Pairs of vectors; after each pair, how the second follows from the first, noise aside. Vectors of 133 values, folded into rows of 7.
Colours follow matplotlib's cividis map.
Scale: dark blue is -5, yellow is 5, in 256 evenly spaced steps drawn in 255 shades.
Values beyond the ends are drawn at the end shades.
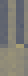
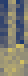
scaled up.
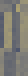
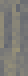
negated, shrunk.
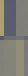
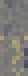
reversed, negated, partly zeroed.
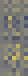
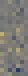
wrapped around, negated, partly zeroed.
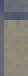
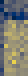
scaled up.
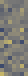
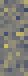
reversed.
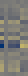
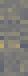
negated, shrunk.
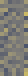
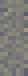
negated, shrunk.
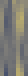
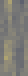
reversed, shrunk.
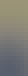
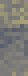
wrapped around, negated, partly zeroed.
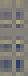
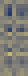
reversed.
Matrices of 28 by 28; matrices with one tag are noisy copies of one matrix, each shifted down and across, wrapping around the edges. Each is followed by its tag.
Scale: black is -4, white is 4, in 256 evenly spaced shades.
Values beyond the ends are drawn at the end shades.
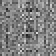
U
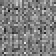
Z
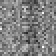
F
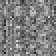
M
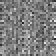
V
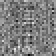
V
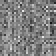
U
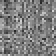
U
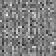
Z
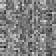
M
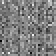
Z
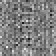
V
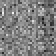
F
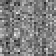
M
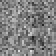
F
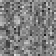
M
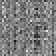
U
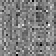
U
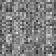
M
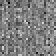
Z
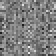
V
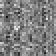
M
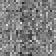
F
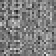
V
